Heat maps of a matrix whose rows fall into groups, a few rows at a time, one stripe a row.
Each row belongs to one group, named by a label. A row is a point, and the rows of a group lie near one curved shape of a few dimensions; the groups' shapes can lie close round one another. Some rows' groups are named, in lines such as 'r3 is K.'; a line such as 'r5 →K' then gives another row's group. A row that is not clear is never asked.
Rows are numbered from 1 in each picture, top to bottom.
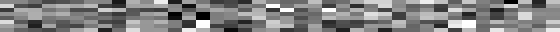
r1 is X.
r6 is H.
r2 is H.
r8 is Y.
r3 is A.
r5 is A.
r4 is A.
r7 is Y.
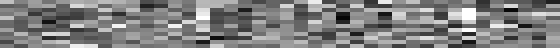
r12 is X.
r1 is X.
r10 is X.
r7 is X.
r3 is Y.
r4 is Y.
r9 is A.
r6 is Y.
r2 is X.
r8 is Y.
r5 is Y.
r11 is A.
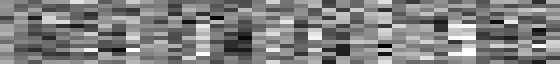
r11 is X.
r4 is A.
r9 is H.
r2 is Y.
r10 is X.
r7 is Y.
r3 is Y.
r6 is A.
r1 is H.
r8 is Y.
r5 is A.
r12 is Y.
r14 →Y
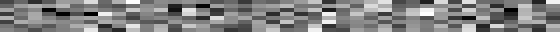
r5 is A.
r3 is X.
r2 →A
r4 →A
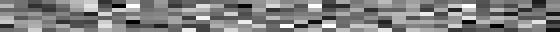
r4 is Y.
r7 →A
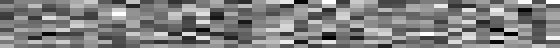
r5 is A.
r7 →X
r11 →A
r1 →X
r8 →A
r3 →X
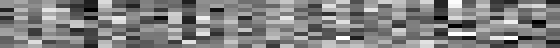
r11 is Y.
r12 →A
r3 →A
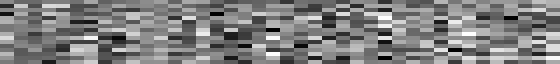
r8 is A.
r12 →X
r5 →X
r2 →A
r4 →A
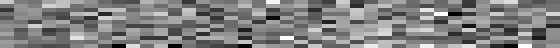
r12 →X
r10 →X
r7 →A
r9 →X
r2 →A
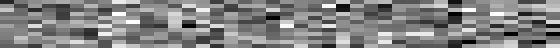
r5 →A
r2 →Y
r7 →A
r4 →X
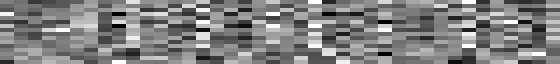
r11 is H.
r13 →A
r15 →A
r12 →X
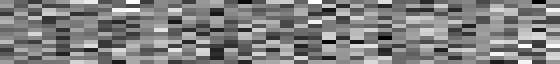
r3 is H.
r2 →Y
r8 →X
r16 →X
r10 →Y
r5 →Y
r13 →A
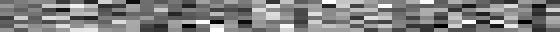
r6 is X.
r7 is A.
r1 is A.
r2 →H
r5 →A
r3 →X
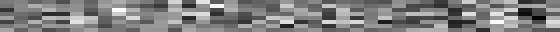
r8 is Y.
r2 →A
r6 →X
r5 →H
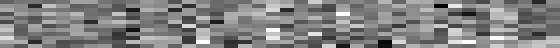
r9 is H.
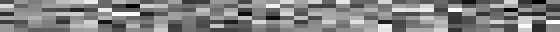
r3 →Y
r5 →A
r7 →X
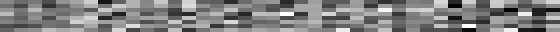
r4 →X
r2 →X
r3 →Y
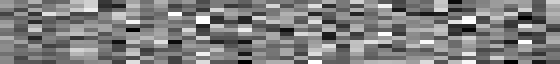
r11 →X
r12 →Y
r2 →H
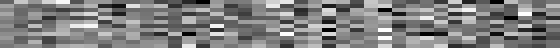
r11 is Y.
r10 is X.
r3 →Y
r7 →X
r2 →H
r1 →A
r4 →X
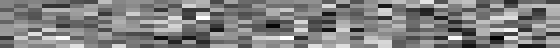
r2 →Y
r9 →A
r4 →H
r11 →A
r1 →Y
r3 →A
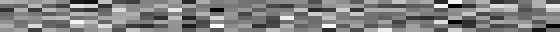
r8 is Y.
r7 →A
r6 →X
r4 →X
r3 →A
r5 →A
